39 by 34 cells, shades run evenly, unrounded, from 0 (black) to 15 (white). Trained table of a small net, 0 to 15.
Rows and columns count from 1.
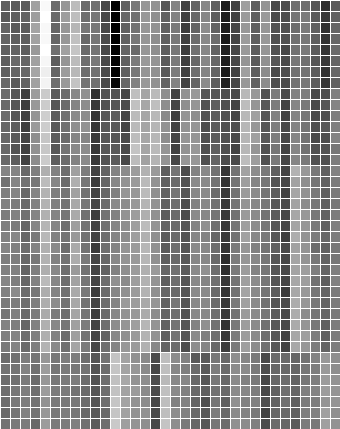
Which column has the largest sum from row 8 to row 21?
5
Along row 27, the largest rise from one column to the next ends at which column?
30
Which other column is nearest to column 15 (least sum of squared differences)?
25
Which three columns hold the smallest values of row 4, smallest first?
12, 23, 33
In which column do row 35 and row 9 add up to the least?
10
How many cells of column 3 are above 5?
32
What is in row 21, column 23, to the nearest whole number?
3
